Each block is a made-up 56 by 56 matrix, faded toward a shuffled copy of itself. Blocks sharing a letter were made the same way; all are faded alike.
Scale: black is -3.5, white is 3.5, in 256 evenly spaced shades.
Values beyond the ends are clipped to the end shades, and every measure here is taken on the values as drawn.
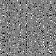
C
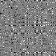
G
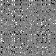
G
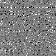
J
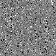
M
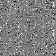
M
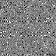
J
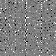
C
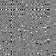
G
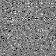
J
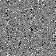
M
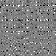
G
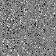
M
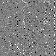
C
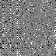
C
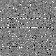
J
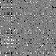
G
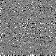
J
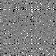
G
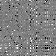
G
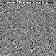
J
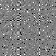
G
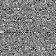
J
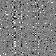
C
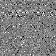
J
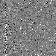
M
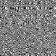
J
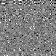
J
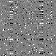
G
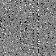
M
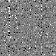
C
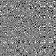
G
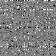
J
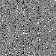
M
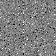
M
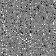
M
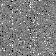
M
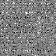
J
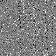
M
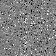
M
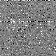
J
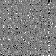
C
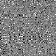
J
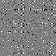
G
